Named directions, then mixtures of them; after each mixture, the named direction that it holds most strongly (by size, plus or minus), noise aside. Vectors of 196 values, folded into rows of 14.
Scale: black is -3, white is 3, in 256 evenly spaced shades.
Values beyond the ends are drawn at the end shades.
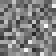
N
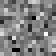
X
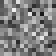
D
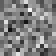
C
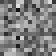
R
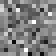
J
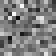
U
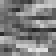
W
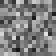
X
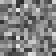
R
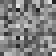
R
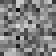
R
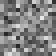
R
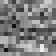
W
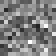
N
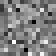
J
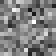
D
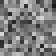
C
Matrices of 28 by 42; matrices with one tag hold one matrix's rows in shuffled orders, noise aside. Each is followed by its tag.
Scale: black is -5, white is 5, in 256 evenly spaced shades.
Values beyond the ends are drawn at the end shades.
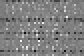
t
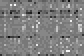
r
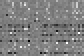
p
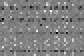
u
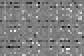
r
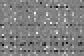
u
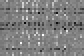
t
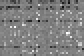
r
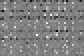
u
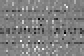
t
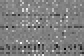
t
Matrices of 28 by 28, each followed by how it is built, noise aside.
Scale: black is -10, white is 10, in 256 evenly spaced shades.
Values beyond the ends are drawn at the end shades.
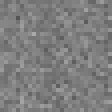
repeating rows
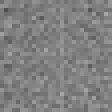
repeating rows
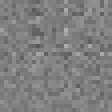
low rank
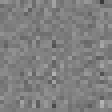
low rank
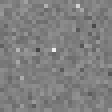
sparse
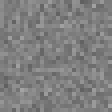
repeating rows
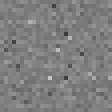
sparse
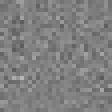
low rank
